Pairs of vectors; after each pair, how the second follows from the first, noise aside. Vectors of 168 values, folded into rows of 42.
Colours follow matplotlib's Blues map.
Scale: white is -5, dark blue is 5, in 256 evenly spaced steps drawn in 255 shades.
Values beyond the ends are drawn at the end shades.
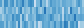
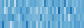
wrapped around, negated, partly zeroed.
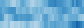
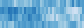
wrapped around, negated.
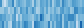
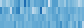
wrapped around, negated, partly zeroed.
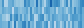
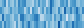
wrapped around, negated.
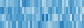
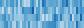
negated.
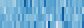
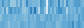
wrapped around, negated, partly zeroed.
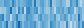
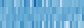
wrapped around, negated, partly zeroed.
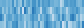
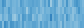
wrapped around, negated, shrunk.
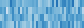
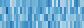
negated.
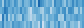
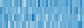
wrapped around, negated, partly zeroed.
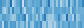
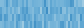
wrapped around, negated, shrunk.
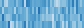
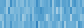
wrapped around, negated, shrunk.
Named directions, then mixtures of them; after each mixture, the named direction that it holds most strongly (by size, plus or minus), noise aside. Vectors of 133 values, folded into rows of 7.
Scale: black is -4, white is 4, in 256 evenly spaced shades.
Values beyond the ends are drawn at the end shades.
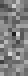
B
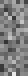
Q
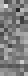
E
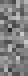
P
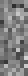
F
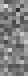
E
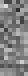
E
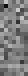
E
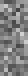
P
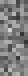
P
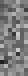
B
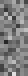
Q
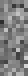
F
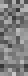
E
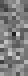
B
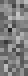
P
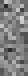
E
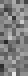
Q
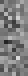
P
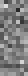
E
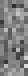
F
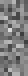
P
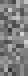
P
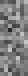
P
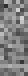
E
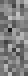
P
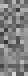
E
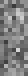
F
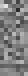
E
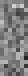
F
